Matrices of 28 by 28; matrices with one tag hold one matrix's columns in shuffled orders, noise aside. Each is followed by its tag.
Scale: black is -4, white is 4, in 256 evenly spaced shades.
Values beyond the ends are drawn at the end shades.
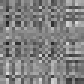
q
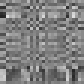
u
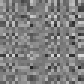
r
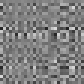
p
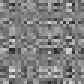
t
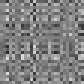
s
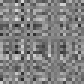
s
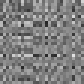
r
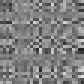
t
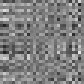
s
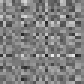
r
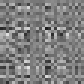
p
